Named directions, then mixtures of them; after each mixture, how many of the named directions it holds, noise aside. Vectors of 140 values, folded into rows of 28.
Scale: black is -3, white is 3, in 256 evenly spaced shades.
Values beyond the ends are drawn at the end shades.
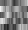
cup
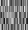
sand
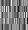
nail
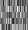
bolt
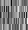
one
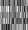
three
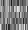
four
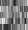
two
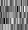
three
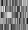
four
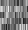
three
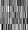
three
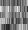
two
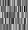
three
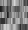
one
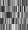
three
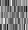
four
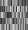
three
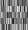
one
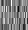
one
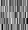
two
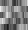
one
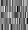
three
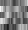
one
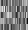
four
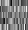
four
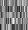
one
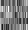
four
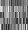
three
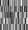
one
